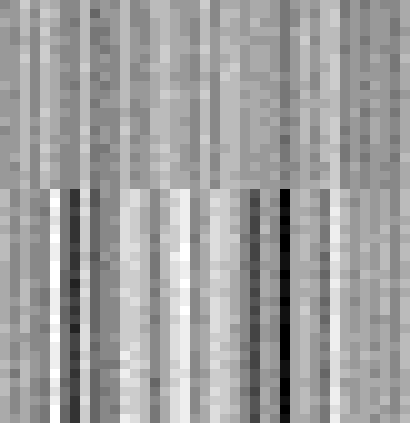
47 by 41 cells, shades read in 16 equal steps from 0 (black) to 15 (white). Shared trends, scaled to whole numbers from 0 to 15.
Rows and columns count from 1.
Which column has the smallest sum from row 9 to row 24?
29
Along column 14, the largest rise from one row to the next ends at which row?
22
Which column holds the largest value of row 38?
6
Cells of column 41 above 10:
18
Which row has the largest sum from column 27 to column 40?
32
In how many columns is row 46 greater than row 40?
3
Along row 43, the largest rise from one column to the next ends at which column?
30
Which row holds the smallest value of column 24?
37
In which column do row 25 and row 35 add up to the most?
19
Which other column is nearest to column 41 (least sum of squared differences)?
31
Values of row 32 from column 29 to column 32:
1 10 11 10
